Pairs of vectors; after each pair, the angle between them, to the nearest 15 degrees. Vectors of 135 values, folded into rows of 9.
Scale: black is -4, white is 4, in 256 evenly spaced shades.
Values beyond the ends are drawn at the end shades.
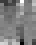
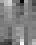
150 degrees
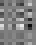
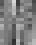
60 degrees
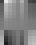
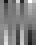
135 degrees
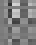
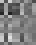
105 degrees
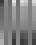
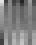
150 degrees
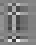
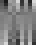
105 degrees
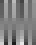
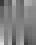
45 degrees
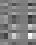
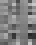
150 degrees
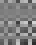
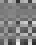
15 degrees
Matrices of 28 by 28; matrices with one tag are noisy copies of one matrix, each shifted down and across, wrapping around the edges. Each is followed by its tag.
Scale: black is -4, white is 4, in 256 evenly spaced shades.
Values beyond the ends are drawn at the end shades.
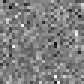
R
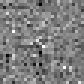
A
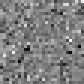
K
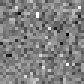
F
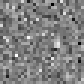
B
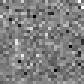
R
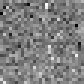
F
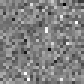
R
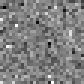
R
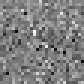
F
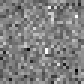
F
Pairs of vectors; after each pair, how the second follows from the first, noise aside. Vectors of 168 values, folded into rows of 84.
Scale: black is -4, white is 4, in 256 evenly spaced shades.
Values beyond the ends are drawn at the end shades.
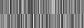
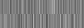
shrunk.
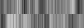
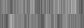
reversed, shrunk.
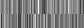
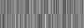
reversed, shrunk.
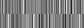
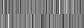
partly zeroed.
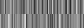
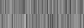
shrunk.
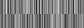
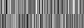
sign-scrambled.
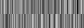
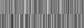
wrapped around, negated, shrunk.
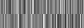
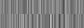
reversed, shrunk.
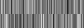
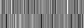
negated, partly zeroed.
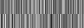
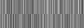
reversed, shrunk.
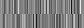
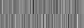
wrapped around, shrunk.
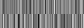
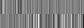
negated, partly zeroed.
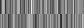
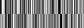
scaled up.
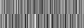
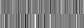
partly zeroed.
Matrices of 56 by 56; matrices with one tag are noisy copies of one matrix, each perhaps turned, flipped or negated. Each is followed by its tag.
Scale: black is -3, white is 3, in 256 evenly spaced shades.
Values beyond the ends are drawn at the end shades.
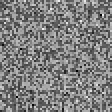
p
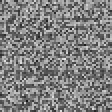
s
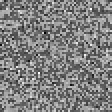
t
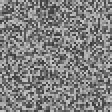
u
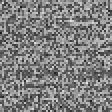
s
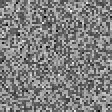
u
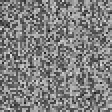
s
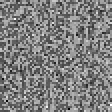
s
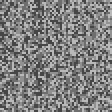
s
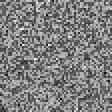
u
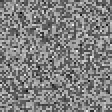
u
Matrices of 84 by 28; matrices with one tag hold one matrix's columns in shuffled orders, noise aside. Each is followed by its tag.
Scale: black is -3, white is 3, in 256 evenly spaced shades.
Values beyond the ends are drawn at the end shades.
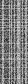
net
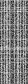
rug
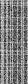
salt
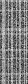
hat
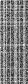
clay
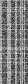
rug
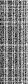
clay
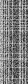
net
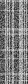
hat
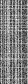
net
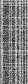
salt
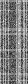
hat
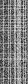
net
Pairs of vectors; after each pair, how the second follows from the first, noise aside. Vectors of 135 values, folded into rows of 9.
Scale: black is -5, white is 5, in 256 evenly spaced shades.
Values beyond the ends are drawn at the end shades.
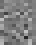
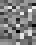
wrapped around, scaled up.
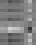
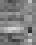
copied.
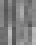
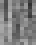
wrapped around, negated.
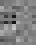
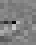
partly zeroed.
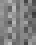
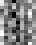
wrapped around, negated, scaled up.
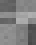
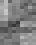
reversed, negated.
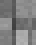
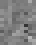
wrapped around, partly zeroed.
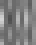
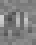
partly zeroed.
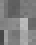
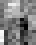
negated, scaled up.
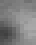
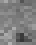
wrapped around, partly zeroed.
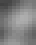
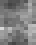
wrapped around, negated.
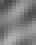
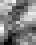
negated, scaled up.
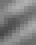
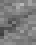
partly zeroed.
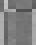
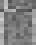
copied.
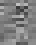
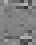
wrapped around, partly zeroed.
